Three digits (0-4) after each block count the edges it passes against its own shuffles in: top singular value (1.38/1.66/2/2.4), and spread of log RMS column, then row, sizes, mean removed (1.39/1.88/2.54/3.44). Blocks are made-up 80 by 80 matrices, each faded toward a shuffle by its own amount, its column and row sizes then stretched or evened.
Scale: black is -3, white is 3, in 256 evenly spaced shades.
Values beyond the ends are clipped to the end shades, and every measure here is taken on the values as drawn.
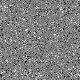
0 1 1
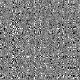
3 3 2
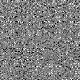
3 0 2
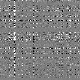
3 3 4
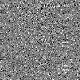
2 1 0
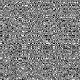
4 1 3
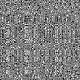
4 1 0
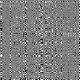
4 4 3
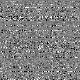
0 1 4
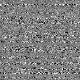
0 0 4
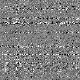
1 2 4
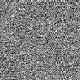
3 1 0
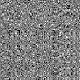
3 2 0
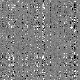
3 4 2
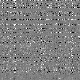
3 2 4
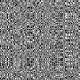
4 3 1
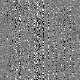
2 4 0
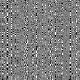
4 4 0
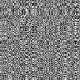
4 3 0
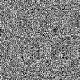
3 1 1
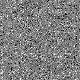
1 1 0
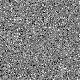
1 0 0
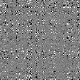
2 3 3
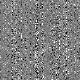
0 4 0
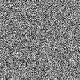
3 0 0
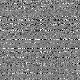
3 0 4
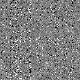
0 3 1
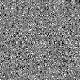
3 0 1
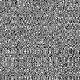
4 0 0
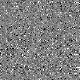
2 2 2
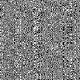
3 3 0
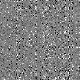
3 3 1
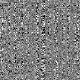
2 4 1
